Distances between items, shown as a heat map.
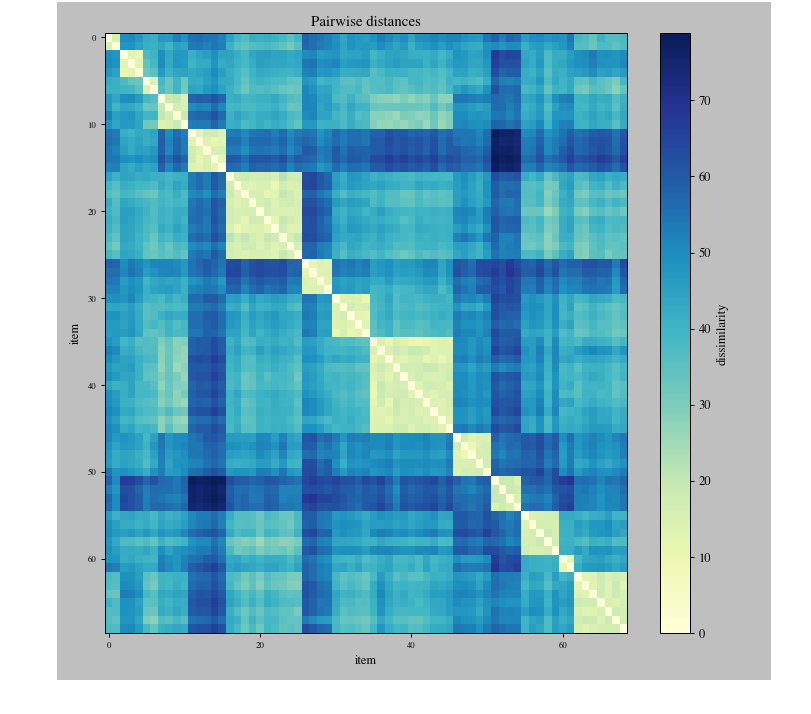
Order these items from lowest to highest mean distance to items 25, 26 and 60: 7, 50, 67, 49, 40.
40, 67, 7, 49, 50
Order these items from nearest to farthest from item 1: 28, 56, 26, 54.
56, 54, 28, 26
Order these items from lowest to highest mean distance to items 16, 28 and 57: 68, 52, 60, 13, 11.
60, 68, 11, 13, 52
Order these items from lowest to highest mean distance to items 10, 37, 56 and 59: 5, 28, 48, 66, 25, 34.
25, 5, 34, 66, 28, 48
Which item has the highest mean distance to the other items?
51
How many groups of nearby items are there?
14
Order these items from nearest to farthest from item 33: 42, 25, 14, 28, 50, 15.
42, 25, 28, 50, 15, 14
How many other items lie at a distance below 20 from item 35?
10
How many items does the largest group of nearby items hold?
11
